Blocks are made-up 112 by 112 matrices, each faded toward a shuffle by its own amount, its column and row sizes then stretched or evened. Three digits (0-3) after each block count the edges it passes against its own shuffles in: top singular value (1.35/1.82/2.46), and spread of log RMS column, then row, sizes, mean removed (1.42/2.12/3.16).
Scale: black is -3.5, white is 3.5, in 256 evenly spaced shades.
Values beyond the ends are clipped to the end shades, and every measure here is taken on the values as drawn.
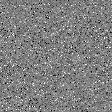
1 0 1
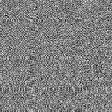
3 0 1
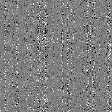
2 3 0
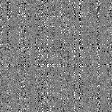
2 3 2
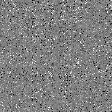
0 2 1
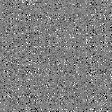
2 2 2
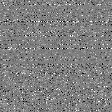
2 0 3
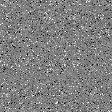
1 0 2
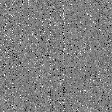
0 2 0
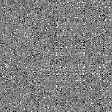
2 2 1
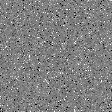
0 1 1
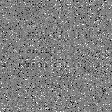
2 0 1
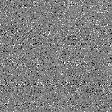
2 0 2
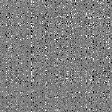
2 3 2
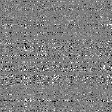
0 2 3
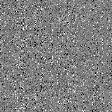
0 2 0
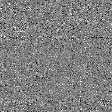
0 1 2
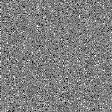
2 2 0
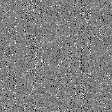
0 2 0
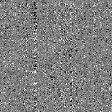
2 2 1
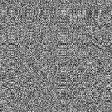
3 1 1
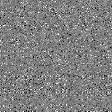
2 0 2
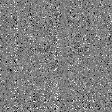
1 2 1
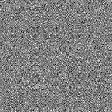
3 1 0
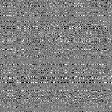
3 0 3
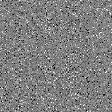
2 1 0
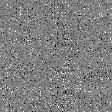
1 2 1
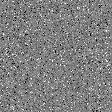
0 1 0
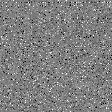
2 0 1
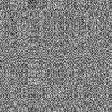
3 0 1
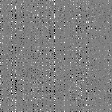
2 3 2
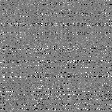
2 1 3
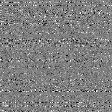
2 0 3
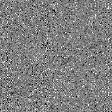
2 2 0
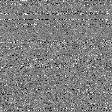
0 0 3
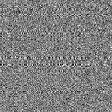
3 0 2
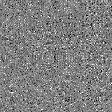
2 1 0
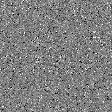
1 0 1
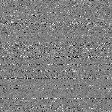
1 0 3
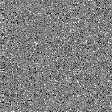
2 1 1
